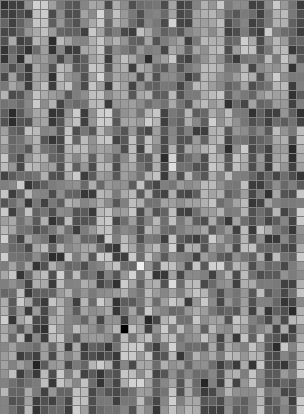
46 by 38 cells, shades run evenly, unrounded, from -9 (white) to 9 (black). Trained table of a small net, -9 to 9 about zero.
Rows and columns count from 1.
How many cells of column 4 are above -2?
34
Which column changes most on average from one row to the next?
4
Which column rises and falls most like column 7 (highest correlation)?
21
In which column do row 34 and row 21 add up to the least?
3
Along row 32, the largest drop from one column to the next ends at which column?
16
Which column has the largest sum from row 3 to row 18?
37
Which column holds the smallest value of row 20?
10
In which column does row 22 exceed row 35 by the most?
11
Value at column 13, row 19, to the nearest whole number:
-4
